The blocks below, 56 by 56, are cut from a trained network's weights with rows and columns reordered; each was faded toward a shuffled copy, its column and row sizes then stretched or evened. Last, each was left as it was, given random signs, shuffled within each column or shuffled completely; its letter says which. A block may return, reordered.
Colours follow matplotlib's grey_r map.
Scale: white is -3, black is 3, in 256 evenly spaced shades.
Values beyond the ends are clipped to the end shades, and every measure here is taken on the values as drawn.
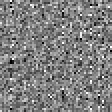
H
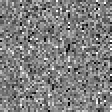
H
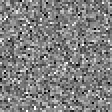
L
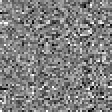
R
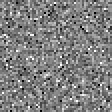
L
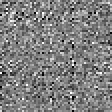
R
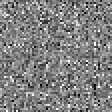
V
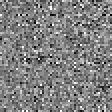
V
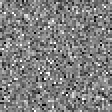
L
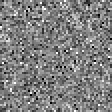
L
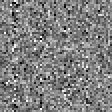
H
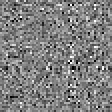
R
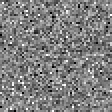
L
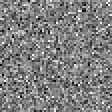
L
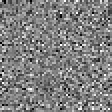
R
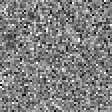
L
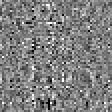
R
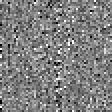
H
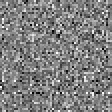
R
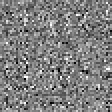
V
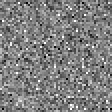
L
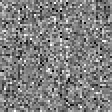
H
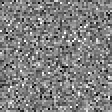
L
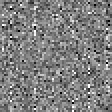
H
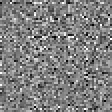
R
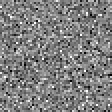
L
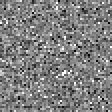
L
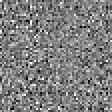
R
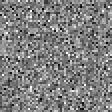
L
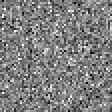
L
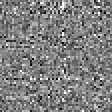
R
